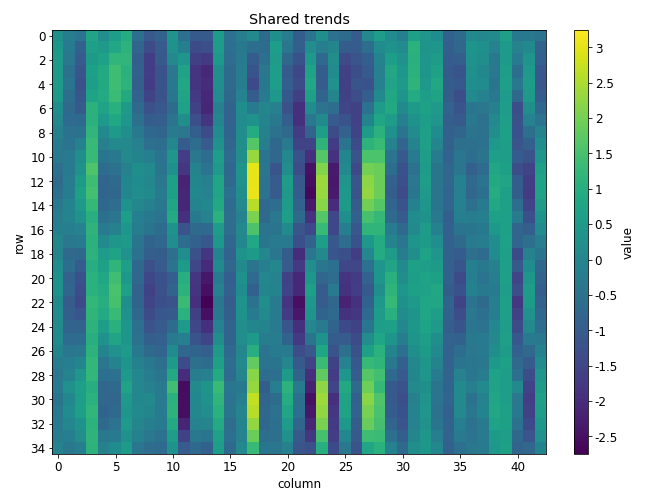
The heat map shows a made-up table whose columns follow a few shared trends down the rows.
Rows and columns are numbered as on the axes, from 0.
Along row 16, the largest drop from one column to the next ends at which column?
24
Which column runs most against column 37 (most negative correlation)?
16
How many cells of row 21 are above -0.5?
23
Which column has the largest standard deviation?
17
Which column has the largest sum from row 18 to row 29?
3
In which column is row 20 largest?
5
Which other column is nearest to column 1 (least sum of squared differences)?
7
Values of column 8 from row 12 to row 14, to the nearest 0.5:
0 0 0
